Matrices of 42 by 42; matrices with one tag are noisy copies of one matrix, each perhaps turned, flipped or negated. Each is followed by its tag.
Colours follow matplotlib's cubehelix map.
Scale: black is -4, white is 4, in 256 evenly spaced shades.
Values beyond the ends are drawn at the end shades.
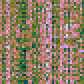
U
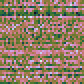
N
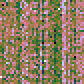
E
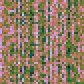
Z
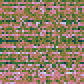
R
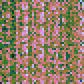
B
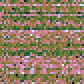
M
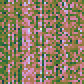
E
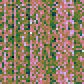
M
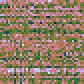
N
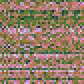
M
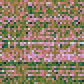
E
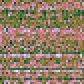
M
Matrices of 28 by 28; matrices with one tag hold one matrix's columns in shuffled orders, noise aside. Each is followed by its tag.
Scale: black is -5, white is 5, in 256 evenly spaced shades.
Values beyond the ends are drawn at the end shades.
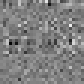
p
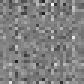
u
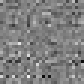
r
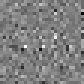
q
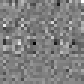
p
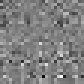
r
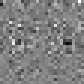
p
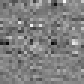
p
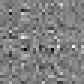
q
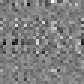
p
